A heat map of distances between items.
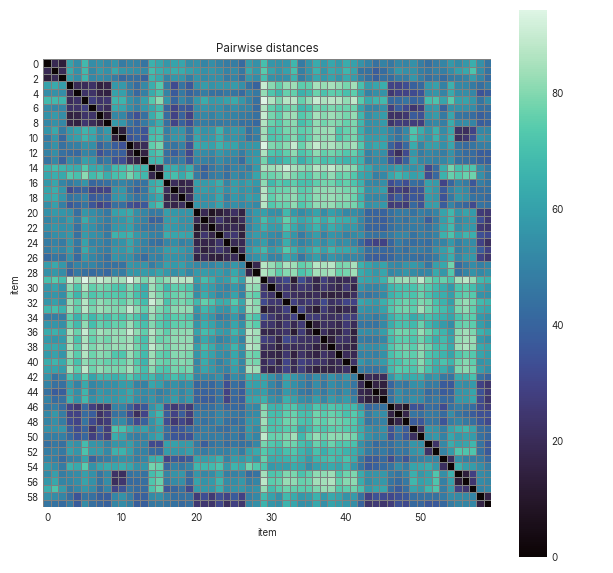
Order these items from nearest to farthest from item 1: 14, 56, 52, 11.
52, 11, 56, 14
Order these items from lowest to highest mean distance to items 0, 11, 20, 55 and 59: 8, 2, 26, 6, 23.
26, 2, 23, 8, 6
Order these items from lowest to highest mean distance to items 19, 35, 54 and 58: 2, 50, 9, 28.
2, 50, 9, 28
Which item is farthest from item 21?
32
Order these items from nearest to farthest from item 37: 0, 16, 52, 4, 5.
0, 52, 4, 16, 5
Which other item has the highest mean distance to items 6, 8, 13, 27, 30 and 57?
29
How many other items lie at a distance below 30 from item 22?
8
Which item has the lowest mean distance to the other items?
59
